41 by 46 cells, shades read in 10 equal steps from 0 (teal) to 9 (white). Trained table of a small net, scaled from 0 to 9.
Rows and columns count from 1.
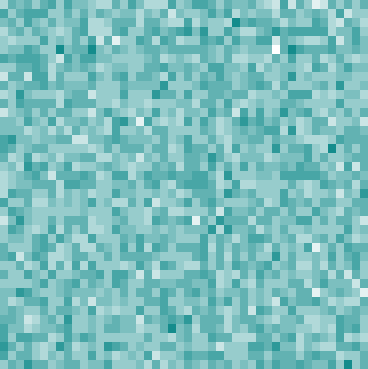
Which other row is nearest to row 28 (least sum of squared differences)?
17
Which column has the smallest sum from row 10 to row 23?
27
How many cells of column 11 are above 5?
4
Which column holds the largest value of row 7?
8
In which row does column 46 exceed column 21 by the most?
33
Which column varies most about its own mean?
35
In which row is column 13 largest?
5
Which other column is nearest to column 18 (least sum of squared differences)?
42
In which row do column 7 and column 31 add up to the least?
14
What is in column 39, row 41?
3
